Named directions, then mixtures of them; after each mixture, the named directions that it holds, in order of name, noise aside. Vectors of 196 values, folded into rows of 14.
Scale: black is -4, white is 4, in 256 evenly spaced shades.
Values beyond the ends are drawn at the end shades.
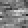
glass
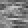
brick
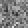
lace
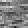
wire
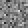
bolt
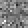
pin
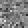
glass, lace, pin.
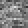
bolt, brick.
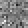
pin.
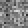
bolt, glass, lace.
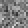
lace.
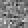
bolt, brick, pin.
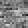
glass, pin.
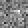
bolt, glass.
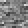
bolt, wire.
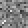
bolt, pin.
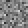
bolt.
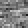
glass, pin.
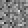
bolt.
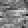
glass.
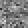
brick, lace, pin.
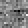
bolt, glass.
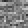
pin, wire.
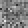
lace, pin.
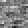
bolt, brick, wire.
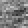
glass, wire.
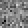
pin.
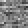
bolt, glass, wire.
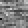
glass, wire.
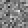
bolt.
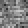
brick, glass, lace.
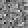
bolt.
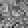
lace.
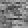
brick.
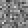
bolt, pin.
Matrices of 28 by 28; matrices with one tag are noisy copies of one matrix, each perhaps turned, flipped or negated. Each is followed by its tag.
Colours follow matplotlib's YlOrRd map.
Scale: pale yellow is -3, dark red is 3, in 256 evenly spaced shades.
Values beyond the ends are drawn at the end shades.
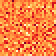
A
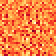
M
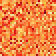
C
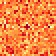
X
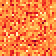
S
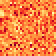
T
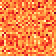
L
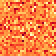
M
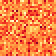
S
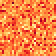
S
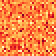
L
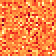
X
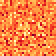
S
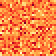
M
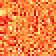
T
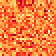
T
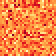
T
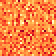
M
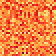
L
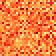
L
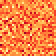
A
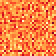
L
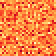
L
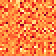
A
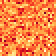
T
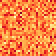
C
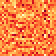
T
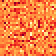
M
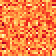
X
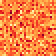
S
